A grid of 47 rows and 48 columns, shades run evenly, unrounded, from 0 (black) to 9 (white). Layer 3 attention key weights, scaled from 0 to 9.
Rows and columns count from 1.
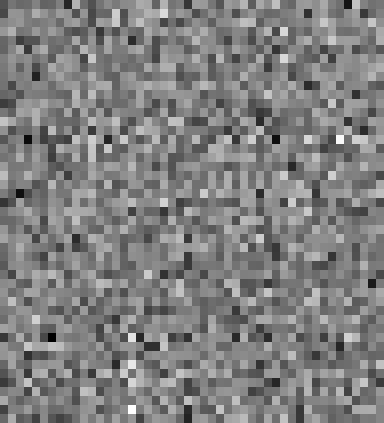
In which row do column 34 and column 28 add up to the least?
32
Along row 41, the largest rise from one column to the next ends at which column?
16
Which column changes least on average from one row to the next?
38
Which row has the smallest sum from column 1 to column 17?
5
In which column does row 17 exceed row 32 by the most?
47
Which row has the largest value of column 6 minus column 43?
39
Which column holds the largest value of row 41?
17
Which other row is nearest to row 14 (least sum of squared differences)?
37
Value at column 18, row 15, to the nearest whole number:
7
